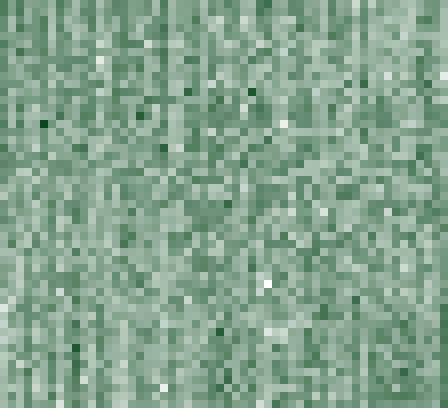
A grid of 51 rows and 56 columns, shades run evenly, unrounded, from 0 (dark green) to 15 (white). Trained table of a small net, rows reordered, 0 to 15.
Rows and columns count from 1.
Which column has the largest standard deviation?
21
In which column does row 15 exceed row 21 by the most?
31
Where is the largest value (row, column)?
36, 34
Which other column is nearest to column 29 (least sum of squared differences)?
50
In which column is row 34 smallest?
32
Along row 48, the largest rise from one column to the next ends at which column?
11
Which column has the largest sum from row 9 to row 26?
13
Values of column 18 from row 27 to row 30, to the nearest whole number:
9 9 8 8
